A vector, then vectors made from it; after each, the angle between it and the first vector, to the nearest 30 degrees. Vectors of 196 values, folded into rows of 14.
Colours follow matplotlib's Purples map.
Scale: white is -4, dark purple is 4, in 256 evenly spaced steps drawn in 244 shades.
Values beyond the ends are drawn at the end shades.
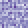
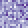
150 degrees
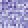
30 degrees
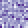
150 degrees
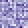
150 degrees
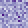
90 degrees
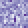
60 degrees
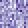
120 degrees
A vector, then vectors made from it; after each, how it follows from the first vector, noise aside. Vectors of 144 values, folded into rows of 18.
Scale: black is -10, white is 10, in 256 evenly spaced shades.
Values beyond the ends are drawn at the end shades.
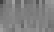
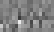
wrapped around, negated, scaled up.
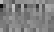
wrapped around, scaled up.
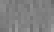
reversed, negated, shrunk.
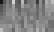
scaled up.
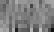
reversed, scaled up.
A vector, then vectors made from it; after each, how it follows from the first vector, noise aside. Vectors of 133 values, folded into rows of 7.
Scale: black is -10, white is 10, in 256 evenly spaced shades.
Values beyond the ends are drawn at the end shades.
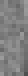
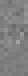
partly zeroed.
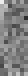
reversed, negated, scaled up.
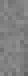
shrunk.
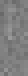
wrapped around, negated, shrunk.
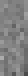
copied.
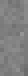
shrunk.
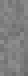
shrunk.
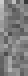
reversed, negated, scaled up.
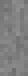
wrapped around, negated, shrunk.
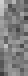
reversed, negated, scaled up.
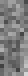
negated, scaled up.
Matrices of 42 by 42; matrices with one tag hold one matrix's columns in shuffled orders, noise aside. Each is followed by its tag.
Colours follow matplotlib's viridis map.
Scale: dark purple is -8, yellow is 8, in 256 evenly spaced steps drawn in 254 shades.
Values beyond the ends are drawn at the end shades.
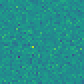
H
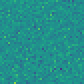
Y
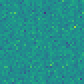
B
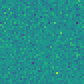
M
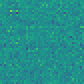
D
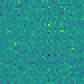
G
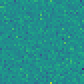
Y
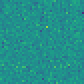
B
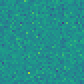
M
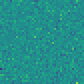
Y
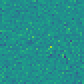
H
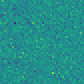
M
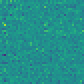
G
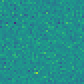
M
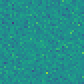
M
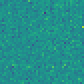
B
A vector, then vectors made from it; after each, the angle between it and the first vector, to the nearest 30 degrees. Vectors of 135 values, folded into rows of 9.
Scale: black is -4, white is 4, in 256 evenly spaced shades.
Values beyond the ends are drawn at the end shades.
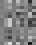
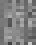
150 degrees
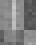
90 degrees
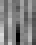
90 degrees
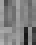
90 degrees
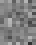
30 degrees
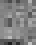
150 degrees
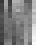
90 degrees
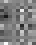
90 degrees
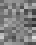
60 degrees
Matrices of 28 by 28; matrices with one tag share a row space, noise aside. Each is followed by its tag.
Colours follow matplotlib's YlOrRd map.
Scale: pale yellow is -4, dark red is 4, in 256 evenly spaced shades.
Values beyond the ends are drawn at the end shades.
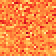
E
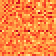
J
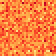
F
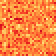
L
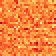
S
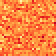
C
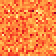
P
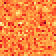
C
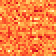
S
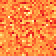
E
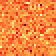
E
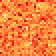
C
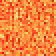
F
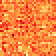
C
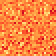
F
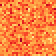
L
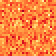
F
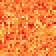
P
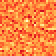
E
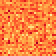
P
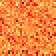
P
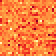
S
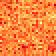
S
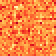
L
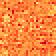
C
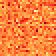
S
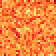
J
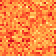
L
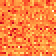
L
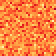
F
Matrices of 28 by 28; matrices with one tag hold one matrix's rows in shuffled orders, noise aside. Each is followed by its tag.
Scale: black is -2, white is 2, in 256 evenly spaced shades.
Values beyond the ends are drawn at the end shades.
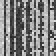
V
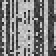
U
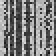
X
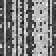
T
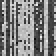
U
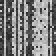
T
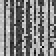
V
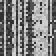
T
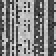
U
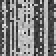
U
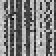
X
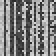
V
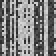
U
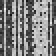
T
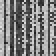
V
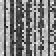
V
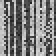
X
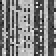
U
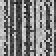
X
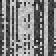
U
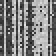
T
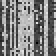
U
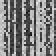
X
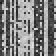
U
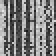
X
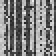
X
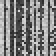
V
